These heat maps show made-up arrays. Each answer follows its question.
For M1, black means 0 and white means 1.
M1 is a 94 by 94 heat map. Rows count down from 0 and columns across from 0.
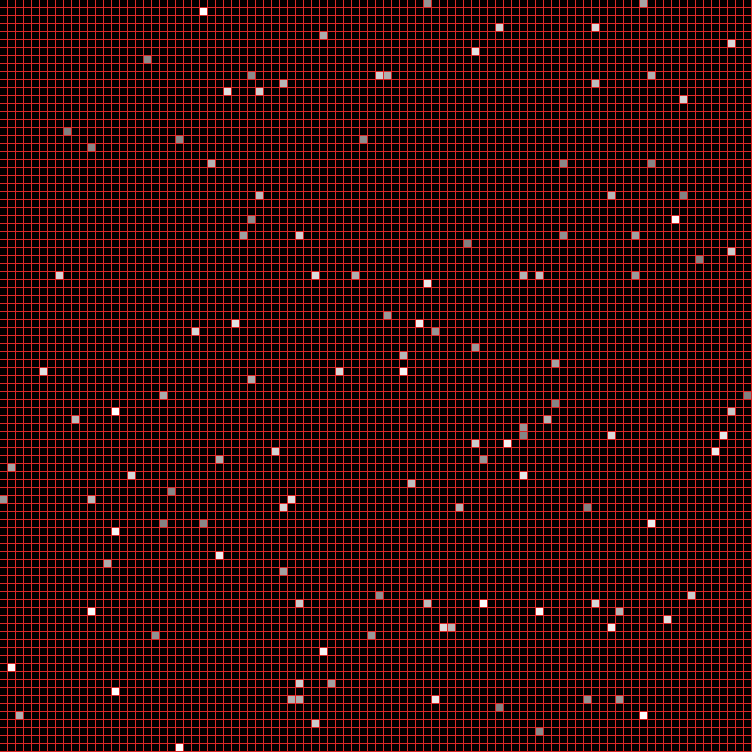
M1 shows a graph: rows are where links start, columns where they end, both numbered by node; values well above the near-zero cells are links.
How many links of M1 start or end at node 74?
5
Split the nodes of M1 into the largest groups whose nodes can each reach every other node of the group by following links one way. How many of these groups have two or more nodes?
3
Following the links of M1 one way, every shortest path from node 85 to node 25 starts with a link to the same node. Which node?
node 41
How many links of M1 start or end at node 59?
5
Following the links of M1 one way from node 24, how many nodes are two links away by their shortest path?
6
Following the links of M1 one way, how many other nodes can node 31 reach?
2
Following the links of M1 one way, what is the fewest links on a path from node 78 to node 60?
4
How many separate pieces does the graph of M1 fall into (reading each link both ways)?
10
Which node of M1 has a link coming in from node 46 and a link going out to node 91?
node 5
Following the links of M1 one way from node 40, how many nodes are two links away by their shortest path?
6
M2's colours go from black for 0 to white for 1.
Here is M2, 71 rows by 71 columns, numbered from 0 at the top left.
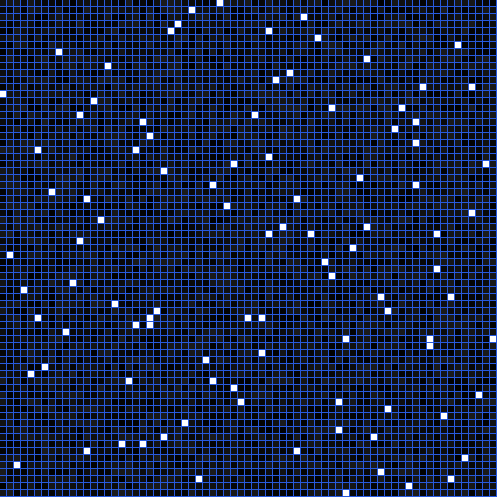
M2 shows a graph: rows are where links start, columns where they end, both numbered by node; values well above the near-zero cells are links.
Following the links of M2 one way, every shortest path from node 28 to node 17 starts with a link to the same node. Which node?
node 12
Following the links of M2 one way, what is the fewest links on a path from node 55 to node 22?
3
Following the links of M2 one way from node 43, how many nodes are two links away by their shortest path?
2
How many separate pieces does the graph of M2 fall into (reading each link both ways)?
5
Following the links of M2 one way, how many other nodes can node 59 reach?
3
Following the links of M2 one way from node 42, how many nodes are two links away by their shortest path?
3
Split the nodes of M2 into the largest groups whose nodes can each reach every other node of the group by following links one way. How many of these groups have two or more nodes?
9
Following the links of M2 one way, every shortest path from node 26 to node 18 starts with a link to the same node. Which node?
node 30
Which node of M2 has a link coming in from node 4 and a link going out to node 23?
node 24
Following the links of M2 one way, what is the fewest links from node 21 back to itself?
2
